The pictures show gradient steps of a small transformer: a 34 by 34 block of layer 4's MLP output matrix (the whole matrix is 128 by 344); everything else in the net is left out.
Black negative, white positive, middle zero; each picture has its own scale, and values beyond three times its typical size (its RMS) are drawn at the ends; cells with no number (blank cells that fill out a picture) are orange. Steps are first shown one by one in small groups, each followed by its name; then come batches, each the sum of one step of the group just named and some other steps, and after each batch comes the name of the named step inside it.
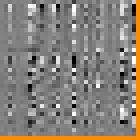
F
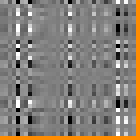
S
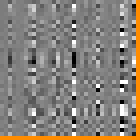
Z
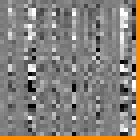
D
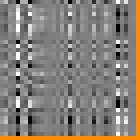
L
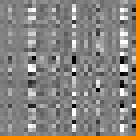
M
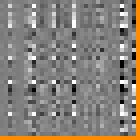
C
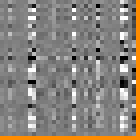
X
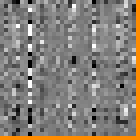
F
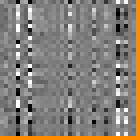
L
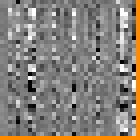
D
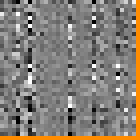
L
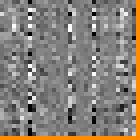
D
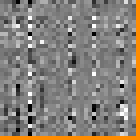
Z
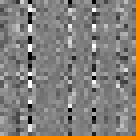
X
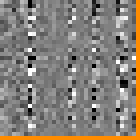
X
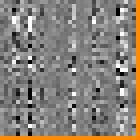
M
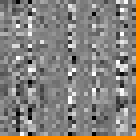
M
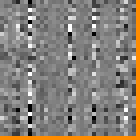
X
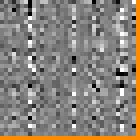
M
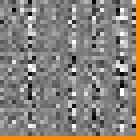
M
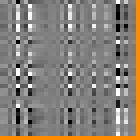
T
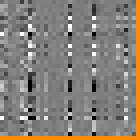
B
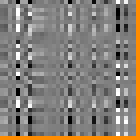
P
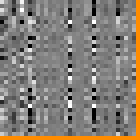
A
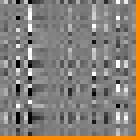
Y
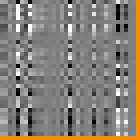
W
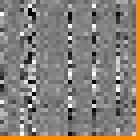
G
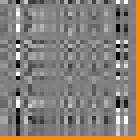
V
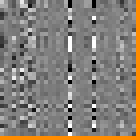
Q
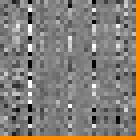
Q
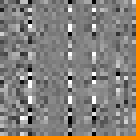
P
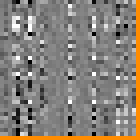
W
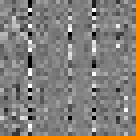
B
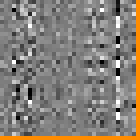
Y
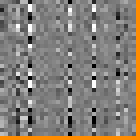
W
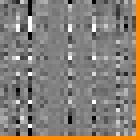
W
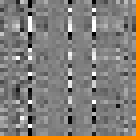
Y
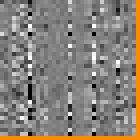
B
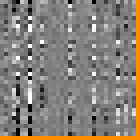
W
